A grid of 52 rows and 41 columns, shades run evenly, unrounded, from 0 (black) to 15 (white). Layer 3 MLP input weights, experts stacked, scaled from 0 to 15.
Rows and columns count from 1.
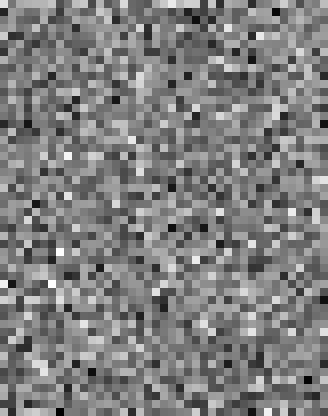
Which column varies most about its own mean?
32
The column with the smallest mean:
24
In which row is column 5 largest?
46
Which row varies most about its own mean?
52
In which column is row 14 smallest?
9
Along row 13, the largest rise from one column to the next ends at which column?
16
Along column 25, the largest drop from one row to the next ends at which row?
15
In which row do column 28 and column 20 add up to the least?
25
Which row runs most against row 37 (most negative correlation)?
34
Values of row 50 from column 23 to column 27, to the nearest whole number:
5 9 5 7 9
